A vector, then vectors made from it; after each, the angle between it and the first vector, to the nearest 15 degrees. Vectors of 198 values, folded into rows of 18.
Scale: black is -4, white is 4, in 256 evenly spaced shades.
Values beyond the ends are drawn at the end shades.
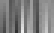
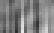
15 degrees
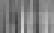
15 degrees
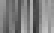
45 degrees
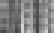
30 degrees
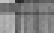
75 degrees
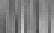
30 degrees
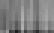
45 degrees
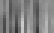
15 degrees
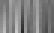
165 degrees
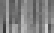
60 degrees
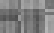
60 degrees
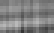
120 degrees
